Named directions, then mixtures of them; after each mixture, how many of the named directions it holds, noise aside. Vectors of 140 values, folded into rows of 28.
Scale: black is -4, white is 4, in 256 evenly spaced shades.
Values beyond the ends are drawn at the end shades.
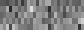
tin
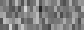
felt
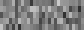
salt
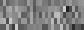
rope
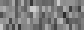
one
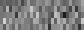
four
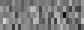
four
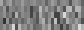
four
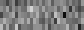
three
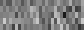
four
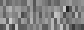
one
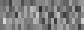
four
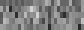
three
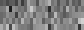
one
